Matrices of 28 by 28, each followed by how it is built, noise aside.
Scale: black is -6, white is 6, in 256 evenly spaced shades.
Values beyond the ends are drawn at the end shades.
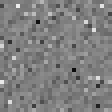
sparse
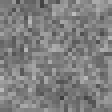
smooth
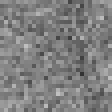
smooth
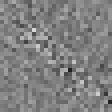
banded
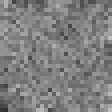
smooth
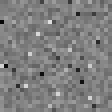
sparse
